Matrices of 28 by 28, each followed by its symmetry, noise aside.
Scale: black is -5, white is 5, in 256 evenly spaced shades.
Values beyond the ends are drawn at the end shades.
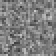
antisymmetric.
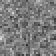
symmetric.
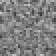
mirrored left to right.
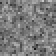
same after a half turn.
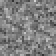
same after a half turn.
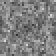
same after a half turn.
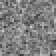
antisymmetric.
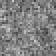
no symmetry.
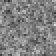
no symmetry.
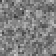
no symmetry.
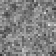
symmetric.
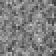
mirrored top to bottom.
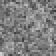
symmetric across the other diagonal.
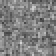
antisymmetric.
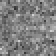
mirrored top to bottom.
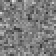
symmetric.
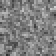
antisymmetric.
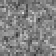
same after a half turn.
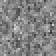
mirrored top to bottom.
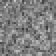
symmetric.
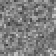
symmetric.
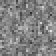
mirrored top to bottom.
